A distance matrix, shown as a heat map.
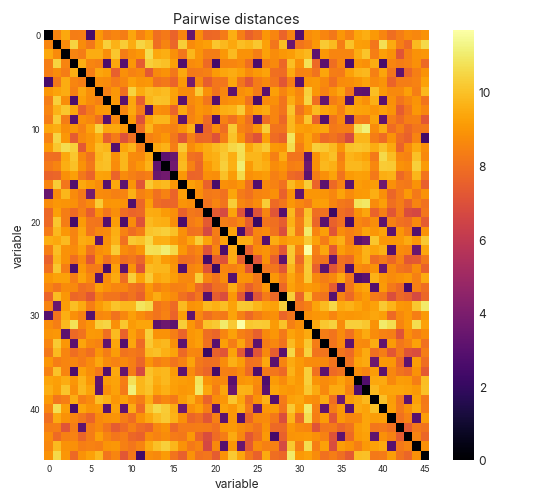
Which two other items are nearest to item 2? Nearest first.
32, 42
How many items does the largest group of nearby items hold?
9
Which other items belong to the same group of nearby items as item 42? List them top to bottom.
4
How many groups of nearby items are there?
13
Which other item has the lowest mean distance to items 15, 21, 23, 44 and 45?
41
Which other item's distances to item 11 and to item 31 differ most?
45
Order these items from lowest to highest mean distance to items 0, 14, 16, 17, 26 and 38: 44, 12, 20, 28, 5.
5, 20, 28, 44, 12
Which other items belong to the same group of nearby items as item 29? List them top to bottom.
1
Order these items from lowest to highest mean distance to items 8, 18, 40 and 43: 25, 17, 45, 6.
25, 45, 17, 6
